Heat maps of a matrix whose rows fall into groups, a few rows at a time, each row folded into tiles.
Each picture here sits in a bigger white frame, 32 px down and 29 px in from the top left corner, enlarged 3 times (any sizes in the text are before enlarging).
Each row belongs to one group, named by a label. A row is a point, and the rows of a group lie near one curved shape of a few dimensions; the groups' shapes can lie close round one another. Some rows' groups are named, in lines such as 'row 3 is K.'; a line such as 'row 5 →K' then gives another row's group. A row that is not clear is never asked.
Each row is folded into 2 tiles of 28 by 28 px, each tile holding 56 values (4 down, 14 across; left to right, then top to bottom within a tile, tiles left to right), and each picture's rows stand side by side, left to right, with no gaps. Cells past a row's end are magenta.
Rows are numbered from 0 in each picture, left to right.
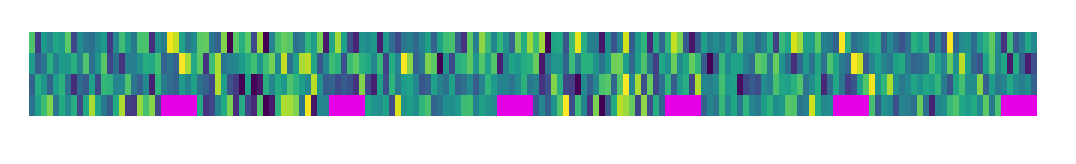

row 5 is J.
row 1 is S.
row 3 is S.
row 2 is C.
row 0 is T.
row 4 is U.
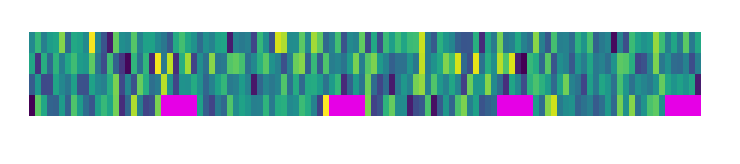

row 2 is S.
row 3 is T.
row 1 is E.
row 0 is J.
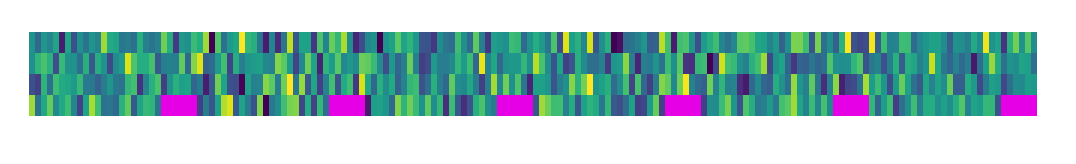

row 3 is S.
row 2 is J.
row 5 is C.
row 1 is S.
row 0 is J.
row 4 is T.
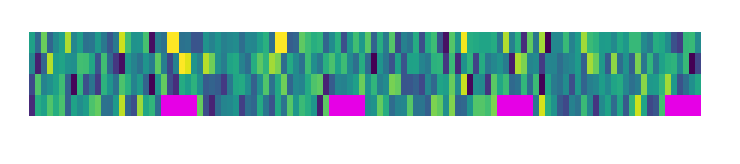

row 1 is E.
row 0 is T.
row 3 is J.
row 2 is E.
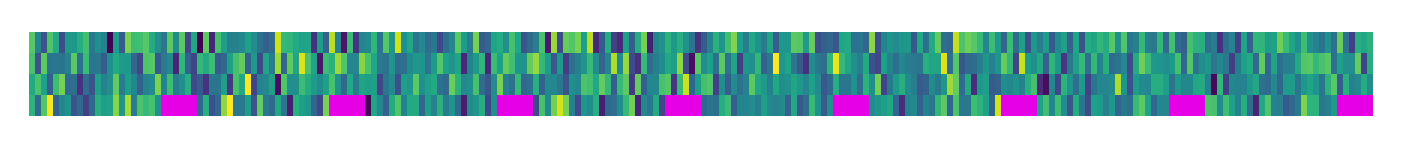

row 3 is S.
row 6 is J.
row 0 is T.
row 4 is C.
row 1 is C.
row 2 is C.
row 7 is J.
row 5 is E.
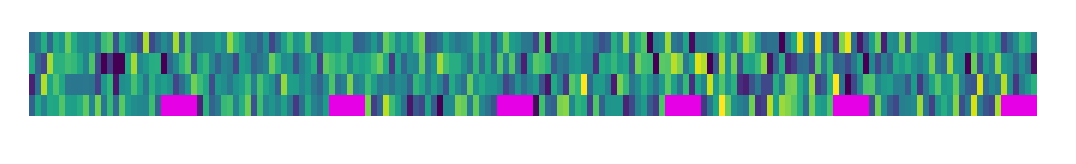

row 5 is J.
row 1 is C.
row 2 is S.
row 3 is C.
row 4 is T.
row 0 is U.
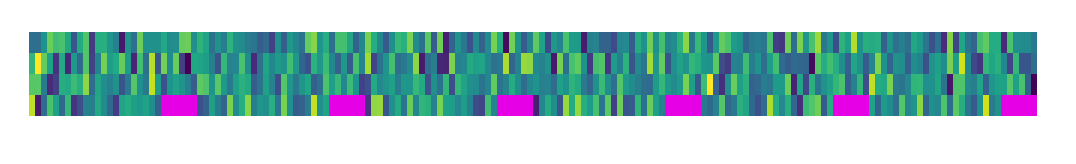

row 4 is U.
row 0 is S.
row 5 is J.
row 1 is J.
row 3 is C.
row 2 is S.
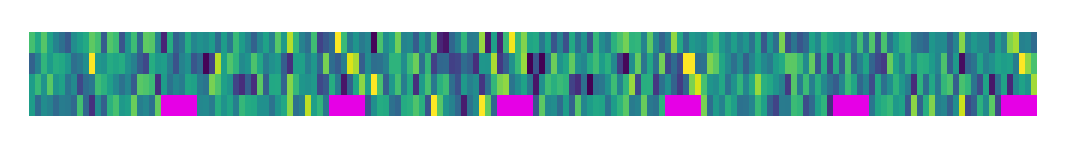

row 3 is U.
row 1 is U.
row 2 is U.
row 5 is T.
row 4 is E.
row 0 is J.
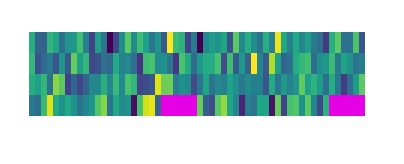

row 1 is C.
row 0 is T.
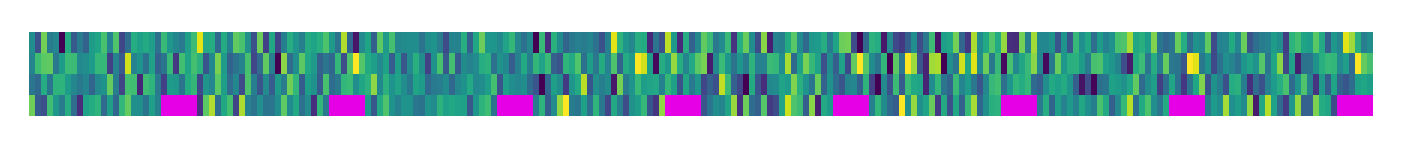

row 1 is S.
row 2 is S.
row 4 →S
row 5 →C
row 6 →U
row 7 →T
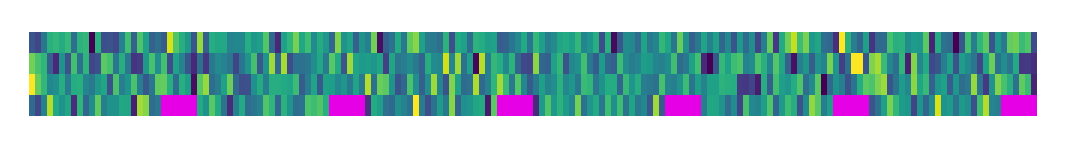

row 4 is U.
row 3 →S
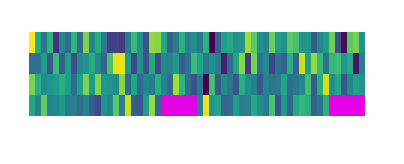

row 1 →J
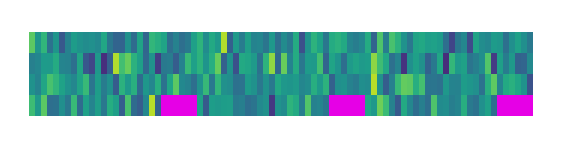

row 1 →S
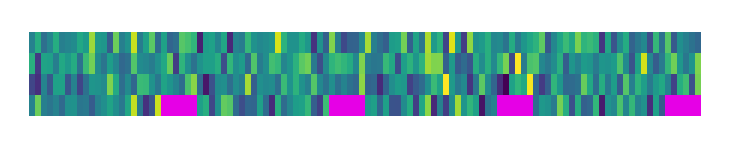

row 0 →J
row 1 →C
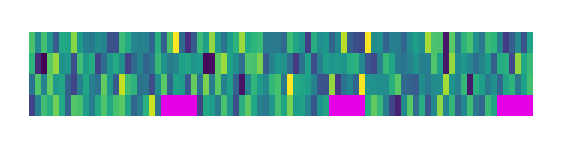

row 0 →T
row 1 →T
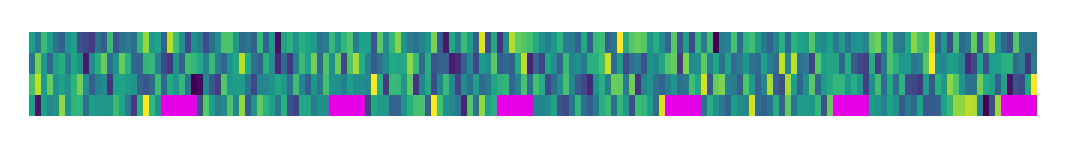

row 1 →J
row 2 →U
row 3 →E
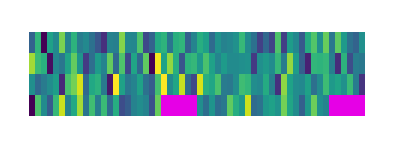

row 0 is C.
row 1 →J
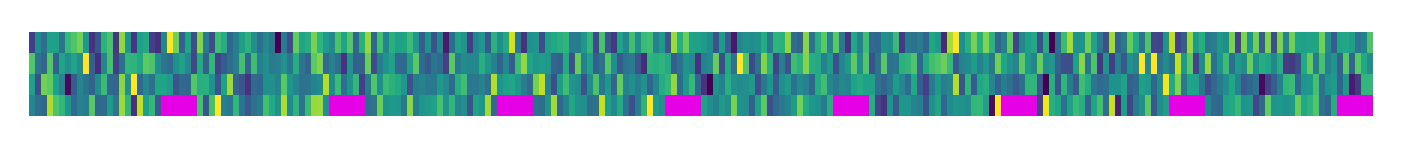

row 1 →T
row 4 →C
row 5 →E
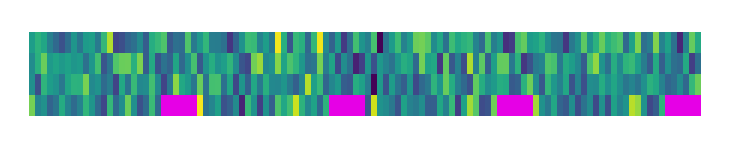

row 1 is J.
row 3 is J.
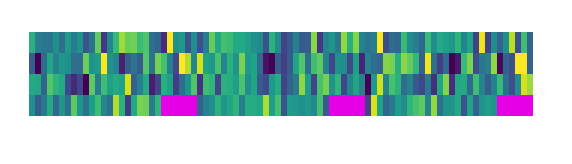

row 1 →U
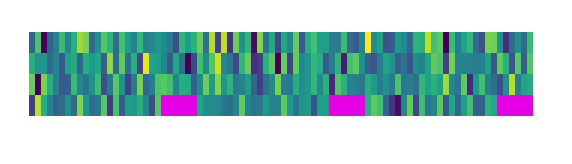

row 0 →J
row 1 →S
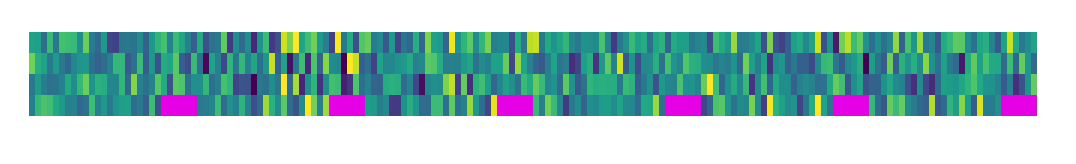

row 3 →E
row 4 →U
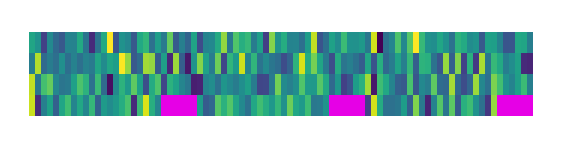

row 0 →J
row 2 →J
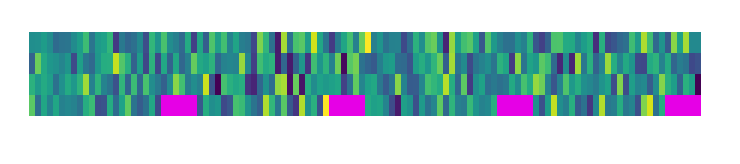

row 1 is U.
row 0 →E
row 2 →E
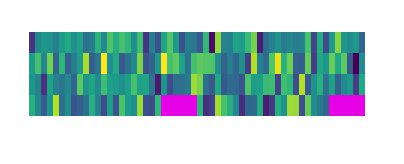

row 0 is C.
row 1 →S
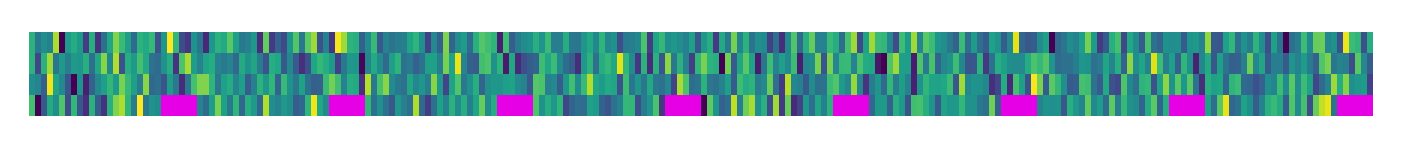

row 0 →S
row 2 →J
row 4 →C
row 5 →T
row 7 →T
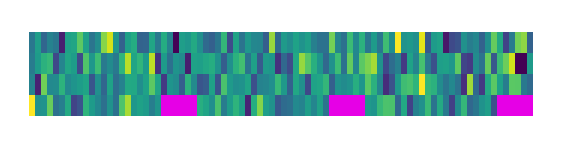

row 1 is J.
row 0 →J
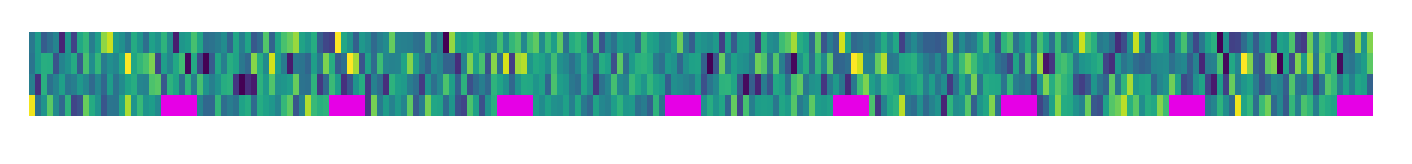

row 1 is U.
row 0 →J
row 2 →J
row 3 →S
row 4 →U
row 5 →E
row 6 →T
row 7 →C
